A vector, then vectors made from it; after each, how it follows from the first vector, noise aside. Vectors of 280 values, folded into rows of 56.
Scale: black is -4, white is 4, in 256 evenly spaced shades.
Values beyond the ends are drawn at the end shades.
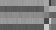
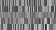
sign-scrambled.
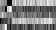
reversed, negated, scaled up.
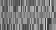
sign-scrambled.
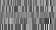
sign-scrambled.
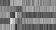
wrapped around.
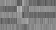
wrapped around, shrunk.
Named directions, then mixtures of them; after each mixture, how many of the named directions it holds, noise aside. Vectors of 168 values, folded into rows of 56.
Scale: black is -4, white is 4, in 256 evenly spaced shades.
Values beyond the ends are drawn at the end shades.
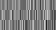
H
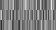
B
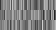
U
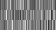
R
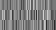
two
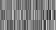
three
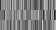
one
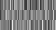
three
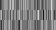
two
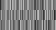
four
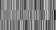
two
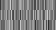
four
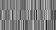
one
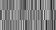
two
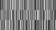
four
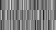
three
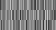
four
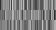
one
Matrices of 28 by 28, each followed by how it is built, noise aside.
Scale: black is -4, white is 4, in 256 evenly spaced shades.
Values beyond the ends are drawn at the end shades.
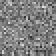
blocks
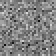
repeating columns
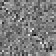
banded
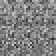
repeating columns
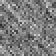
Toeplitz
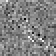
banded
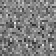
repeating columns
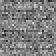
blocks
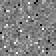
sparse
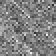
Toeplitz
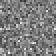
blocks
